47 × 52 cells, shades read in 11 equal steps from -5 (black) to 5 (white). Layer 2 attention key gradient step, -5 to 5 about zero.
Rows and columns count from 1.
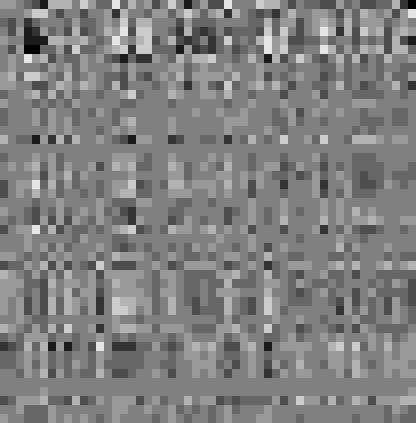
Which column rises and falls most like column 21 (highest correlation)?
30
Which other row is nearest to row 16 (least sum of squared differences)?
25
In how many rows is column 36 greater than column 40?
14
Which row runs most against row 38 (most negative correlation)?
32
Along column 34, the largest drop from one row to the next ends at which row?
7
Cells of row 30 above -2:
42
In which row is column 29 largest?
1
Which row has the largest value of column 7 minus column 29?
2
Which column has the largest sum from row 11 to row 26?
5
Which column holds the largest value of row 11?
17
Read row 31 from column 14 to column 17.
1 1 1 1
